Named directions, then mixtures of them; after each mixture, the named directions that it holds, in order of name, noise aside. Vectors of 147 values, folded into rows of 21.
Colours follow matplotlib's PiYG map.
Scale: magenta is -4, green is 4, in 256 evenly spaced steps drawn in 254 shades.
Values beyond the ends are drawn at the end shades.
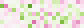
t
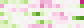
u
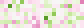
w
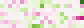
u, w.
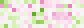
t, u, w.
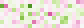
t.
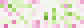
t, w.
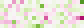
u, w.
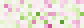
t, u, w.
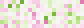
w.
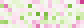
t, u, w.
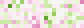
w.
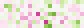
t, u, w.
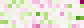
t, u, w.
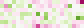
t, u, w.
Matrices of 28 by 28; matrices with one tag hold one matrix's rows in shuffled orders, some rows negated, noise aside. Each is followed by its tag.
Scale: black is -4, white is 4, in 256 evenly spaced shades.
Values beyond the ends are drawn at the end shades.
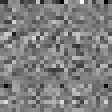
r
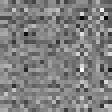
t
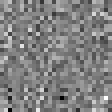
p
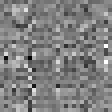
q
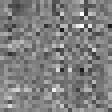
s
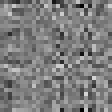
s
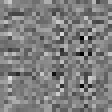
s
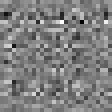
r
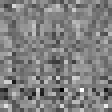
r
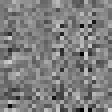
s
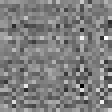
t
